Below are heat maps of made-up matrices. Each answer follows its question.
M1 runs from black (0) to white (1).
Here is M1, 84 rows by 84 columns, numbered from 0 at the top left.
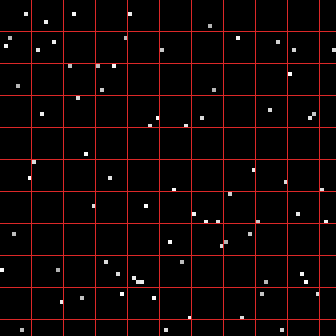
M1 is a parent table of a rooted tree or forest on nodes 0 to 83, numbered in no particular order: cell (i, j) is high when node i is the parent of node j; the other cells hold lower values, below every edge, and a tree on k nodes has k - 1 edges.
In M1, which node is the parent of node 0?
67
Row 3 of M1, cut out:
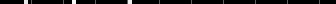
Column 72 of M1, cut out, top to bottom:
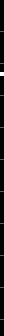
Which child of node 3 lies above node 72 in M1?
18
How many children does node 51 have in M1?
2
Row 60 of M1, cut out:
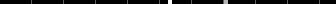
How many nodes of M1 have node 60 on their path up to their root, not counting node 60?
3
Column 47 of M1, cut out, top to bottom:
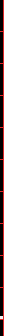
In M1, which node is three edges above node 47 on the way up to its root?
12
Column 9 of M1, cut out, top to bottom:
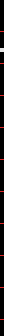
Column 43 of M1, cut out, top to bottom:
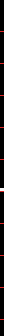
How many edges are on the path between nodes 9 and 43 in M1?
5
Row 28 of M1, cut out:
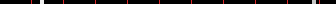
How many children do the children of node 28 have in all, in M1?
2
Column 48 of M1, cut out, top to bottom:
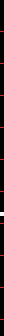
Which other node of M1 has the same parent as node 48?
74
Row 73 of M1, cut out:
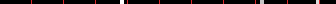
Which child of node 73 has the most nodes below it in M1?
79
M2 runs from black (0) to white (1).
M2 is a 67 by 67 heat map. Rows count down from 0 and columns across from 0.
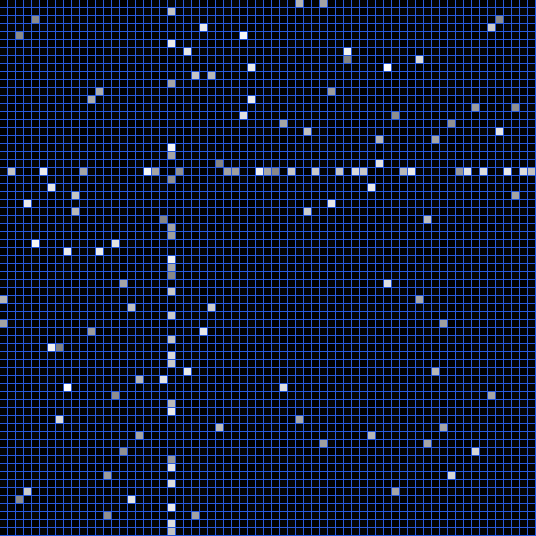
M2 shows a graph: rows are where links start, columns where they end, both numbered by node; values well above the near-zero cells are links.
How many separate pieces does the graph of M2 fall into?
3
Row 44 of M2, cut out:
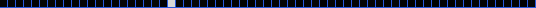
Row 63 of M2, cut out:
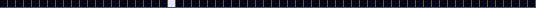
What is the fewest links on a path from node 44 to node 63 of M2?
2
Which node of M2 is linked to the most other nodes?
node 21
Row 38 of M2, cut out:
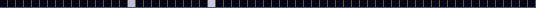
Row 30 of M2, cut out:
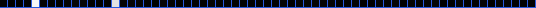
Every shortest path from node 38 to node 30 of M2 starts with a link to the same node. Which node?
node 16
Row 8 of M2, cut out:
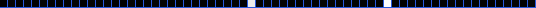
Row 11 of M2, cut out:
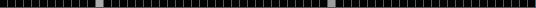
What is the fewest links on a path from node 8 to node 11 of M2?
3
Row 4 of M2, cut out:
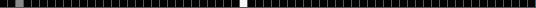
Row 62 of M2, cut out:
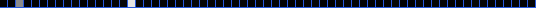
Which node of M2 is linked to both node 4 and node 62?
node 2
